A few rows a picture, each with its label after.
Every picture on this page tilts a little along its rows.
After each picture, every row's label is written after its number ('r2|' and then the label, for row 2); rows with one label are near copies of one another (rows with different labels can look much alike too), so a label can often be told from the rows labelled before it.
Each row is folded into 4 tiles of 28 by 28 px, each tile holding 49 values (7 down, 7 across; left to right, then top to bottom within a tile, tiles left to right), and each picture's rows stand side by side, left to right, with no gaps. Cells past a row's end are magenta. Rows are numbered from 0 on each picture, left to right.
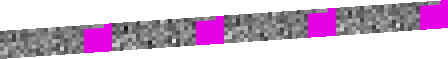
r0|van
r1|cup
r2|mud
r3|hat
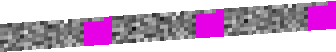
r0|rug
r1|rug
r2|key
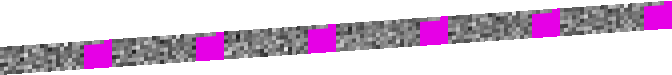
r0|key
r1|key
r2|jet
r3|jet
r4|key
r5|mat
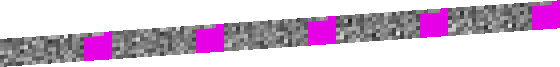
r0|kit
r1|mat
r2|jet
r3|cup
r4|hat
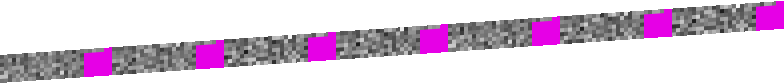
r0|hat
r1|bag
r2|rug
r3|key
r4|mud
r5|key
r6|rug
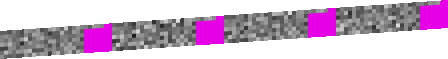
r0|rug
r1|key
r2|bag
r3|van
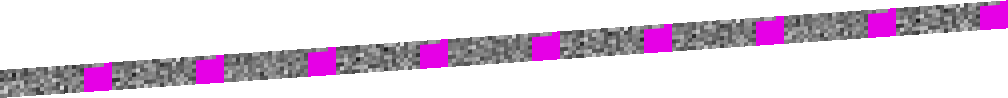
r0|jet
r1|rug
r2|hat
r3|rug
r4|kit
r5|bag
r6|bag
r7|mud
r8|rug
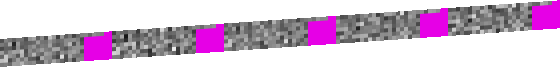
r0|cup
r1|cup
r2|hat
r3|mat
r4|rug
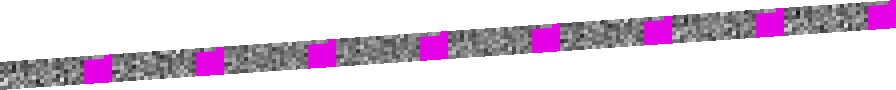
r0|mud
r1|rug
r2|bag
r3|key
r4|jet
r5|rug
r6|van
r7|cup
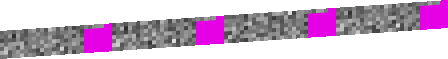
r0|jet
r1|hat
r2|bag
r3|van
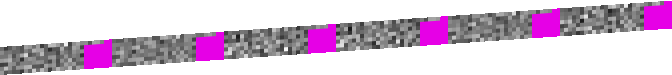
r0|mat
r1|rug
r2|hat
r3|jet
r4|mat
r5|kit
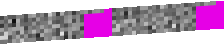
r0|cup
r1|mud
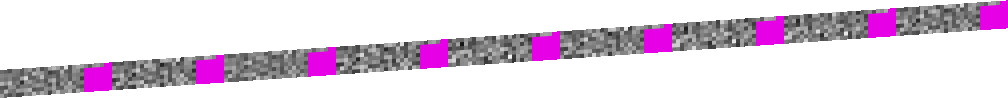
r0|kit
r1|bag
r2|mat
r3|rug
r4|jet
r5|mat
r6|jet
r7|mud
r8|bag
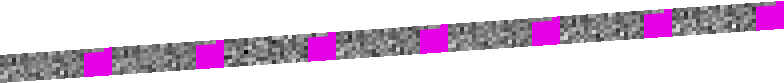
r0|van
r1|van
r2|rug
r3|jet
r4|hat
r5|mud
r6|hat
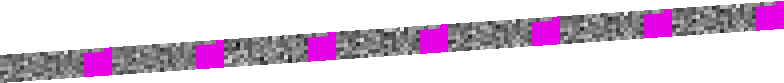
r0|mat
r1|kit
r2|cup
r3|mat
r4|rug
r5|kit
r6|mat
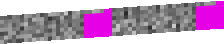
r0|bag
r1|mud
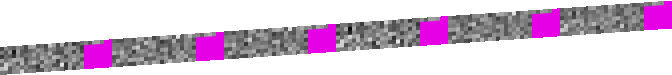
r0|jet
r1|kit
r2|kit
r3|mud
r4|mat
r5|mud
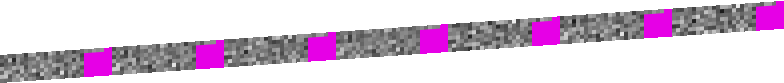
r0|hat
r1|cup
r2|key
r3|van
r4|mat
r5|van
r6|rug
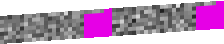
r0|bag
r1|bag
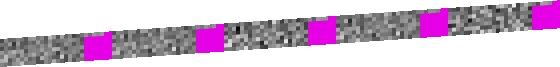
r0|van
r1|hat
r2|mud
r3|cup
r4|rug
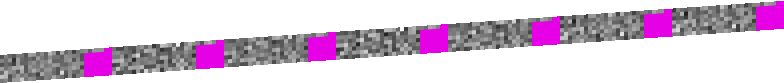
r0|cup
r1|mat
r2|kit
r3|bag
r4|kit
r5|cup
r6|cup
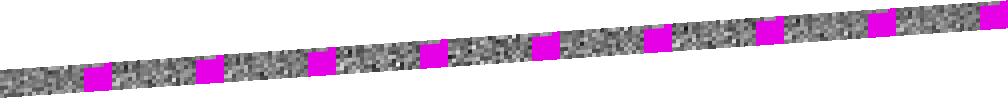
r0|mat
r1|jet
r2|jet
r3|van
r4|key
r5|key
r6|jet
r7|cup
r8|hat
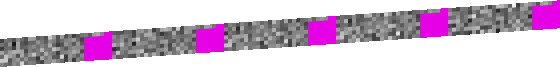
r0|jet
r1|key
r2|jet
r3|van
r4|mat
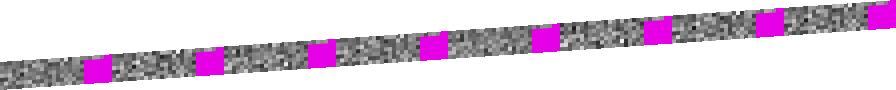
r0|bag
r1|kit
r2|van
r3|rug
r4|mud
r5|jet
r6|key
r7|bag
